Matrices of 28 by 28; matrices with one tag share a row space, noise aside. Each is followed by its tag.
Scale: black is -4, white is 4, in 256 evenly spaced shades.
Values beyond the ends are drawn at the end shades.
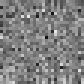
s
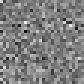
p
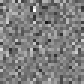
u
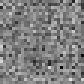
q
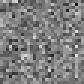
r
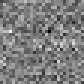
q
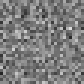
p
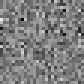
s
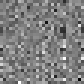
s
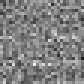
q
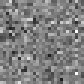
r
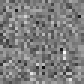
p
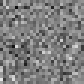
p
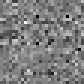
r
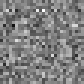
p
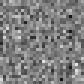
p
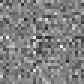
u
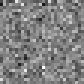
p
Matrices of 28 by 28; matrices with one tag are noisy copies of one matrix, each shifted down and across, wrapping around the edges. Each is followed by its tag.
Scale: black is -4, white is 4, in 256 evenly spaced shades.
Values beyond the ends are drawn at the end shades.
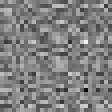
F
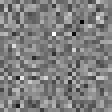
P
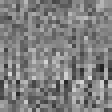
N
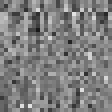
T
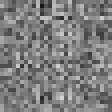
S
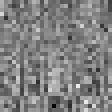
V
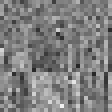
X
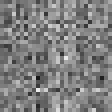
S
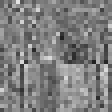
X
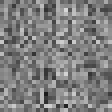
S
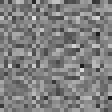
F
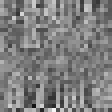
N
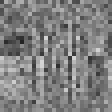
X
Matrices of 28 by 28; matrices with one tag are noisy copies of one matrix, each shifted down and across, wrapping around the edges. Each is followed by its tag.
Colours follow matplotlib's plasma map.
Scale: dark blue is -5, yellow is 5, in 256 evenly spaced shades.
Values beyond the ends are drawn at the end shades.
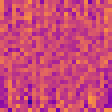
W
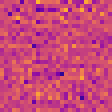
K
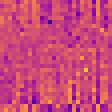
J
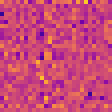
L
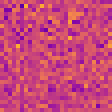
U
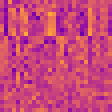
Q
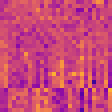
J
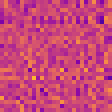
L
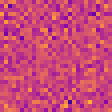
U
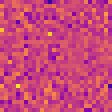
U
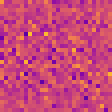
U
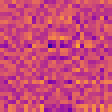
K
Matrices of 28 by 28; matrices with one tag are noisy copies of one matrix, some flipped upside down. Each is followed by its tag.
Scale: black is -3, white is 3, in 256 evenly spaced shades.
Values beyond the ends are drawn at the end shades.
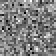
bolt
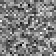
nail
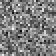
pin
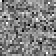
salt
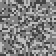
pin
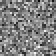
salt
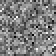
nail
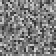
bolt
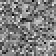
nail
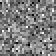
pin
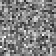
salt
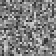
salt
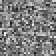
salt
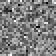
nail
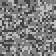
nail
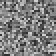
bolt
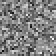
nail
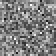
bolt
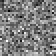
salt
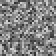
nail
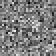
bolt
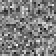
nail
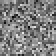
pin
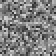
nail
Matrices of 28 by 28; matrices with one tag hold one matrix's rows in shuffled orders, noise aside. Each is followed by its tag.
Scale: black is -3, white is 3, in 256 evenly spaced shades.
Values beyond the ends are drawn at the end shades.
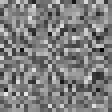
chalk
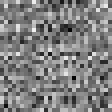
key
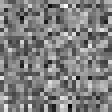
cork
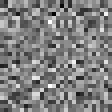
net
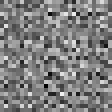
cork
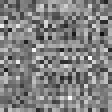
key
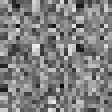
net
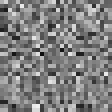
net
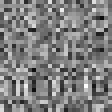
chalk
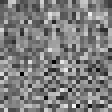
cork
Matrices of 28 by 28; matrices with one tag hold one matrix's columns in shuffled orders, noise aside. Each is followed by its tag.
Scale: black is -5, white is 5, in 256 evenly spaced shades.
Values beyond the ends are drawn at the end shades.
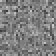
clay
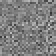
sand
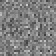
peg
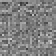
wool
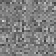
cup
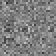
cup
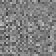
sand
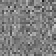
clay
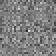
cup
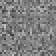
clay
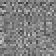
wool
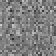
clay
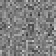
peg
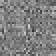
clay
